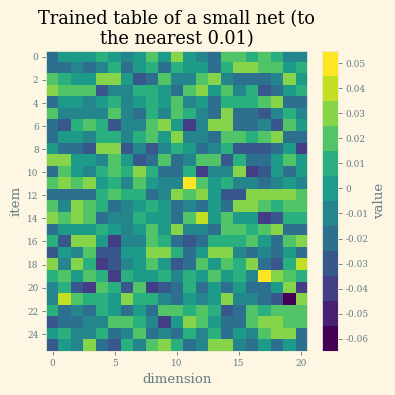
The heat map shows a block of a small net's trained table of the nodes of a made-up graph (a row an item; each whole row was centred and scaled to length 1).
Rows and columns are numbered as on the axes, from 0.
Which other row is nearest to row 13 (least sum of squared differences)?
16
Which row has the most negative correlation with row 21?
22
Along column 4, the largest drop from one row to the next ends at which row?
3
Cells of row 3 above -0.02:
17
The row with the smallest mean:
8
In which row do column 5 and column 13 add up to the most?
2
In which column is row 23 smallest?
9
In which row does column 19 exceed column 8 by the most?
20
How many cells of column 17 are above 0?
11
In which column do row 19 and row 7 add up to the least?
5
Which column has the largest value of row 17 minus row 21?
19
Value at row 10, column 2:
0
